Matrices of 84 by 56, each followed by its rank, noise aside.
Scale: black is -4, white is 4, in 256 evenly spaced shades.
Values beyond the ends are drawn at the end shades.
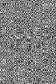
seven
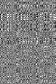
five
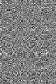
eight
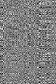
six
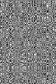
six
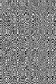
five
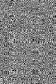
eight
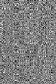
seven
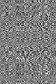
five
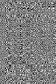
eight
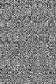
eight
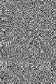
eight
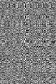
six
